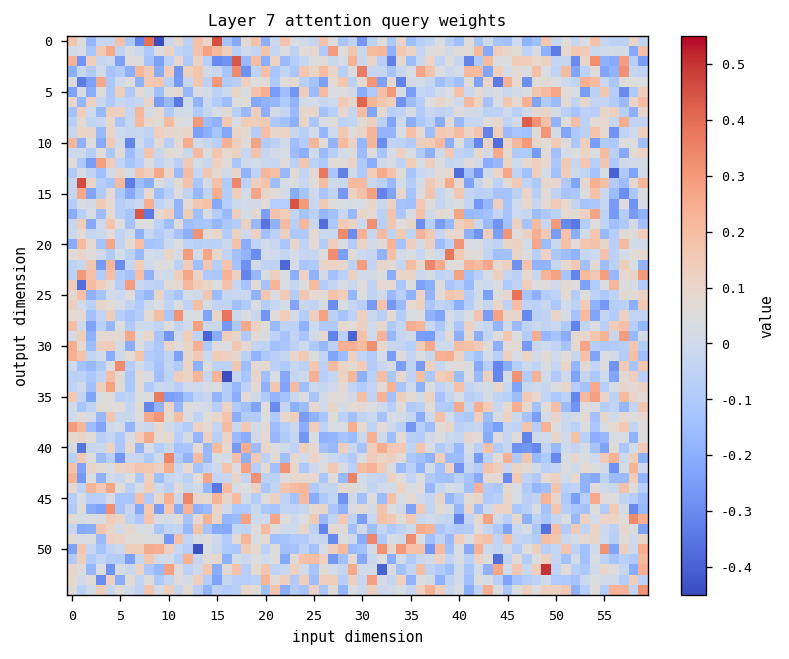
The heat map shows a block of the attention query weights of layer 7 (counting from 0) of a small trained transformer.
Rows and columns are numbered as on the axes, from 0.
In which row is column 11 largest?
27
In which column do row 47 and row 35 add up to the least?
52
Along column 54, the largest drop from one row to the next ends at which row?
10
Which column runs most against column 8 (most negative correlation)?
40
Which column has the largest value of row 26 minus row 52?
32
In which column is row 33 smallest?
16
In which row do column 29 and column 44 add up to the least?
19
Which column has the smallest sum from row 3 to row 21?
56
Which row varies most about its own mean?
2
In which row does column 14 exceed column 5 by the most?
22
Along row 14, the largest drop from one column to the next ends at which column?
6
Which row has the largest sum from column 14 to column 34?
1
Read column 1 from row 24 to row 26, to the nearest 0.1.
-0.4 0.2 0
